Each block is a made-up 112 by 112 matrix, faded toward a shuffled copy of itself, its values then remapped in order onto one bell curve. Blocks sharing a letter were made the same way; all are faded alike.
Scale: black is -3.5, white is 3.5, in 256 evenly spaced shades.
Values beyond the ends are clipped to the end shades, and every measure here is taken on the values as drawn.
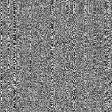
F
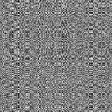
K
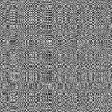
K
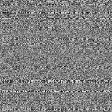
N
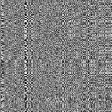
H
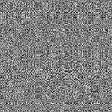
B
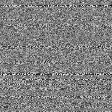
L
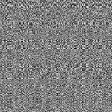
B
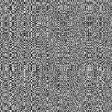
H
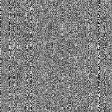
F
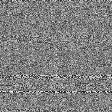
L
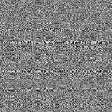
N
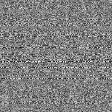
L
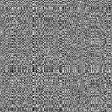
H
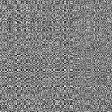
K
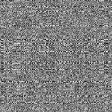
N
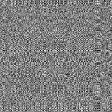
B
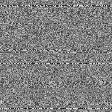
L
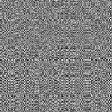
K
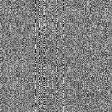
F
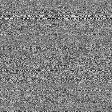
L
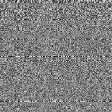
N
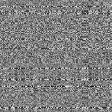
N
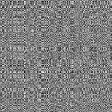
K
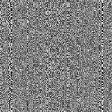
F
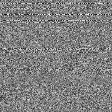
L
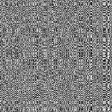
H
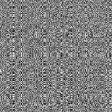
H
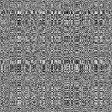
K
